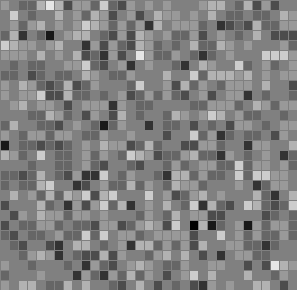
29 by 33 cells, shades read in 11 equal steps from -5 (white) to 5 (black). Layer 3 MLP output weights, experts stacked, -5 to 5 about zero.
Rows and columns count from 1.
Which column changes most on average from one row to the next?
10
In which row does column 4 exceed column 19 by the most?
8
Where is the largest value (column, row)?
22, 23
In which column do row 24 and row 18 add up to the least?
12
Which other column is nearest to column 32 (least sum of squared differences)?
18
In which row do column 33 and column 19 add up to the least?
21
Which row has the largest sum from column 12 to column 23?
13
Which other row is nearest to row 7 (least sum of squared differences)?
17
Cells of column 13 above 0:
13
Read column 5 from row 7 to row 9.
1 1 1
